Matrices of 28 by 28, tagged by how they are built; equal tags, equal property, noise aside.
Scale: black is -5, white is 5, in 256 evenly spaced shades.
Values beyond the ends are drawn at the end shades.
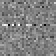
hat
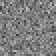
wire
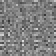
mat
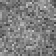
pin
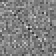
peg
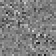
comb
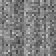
mat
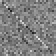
peg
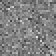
peg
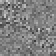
comb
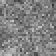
pin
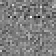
hat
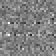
hat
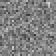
wire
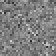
comb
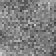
pin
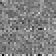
hat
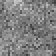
pin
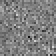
comb
